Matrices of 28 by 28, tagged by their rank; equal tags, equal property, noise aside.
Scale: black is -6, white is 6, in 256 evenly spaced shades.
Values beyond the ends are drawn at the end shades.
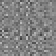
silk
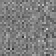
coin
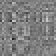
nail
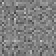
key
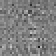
key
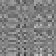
nail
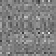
nail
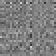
key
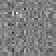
silk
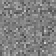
coin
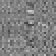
silk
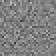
coin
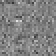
key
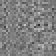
silk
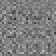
key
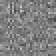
key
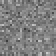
coin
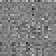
silk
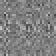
nail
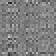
nail
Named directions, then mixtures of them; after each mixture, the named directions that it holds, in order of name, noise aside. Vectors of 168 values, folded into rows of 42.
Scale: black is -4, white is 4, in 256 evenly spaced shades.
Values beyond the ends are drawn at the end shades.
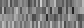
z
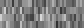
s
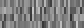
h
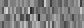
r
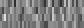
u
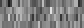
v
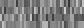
h, u, z.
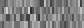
r.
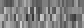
r, s, v.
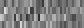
r, s.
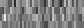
u.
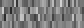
r, u.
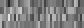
s, u, v.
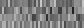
z.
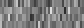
h, s, v.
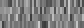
h, u, v.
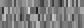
r, u.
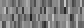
h, s, u.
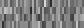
h, r.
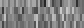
u, z.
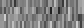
u, z.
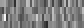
u.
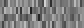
h, r.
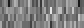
v, z.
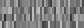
h.
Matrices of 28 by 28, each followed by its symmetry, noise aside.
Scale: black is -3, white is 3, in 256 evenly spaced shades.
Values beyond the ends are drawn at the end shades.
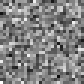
symmetric across the other diagonal.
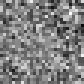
symmetric across the other diagonal.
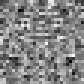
mirrored left to right.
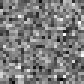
no symmetry.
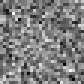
symmetric across the other diagonal.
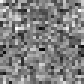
mirrored left to right.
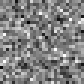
same after a half turn.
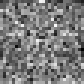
mirrored left to right.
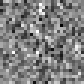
no symmetry.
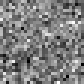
no symmetry.
